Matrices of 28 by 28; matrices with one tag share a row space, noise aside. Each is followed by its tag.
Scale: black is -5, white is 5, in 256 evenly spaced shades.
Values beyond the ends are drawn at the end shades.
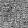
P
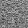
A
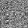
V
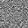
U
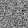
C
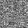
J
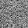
V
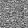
V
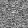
A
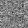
C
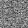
V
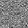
U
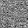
J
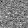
C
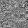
J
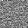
J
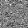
V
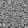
C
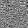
J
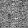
A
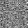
J
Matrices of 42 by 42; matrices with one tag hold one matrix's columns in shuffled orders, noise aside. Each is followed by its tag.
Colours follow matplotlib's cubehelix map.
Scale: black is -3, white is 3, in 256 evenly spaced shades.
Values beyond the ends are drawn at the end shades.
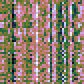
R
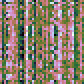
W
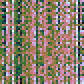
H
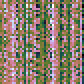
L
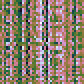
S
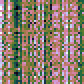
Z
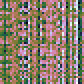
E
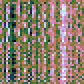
R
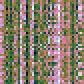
Z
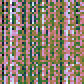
H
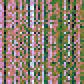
Z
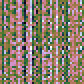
S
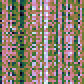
Z
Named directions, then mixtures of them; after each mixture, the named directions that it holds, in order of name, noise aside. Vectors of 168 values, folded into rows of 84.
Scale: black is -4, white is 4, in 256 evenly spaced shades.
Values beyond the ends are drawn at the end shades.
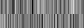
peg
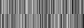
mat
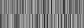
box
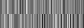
box, mat, peg.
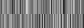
box, mat, peg.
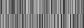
box, mat, peg.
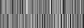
box, mat, peg.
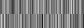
mat, peg.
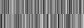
box, mat, peg.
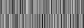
box, mat, peg.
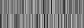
box.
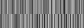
box, peg.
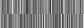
box, mat, peg.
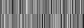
box, mat, peg.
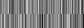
mat, peg.
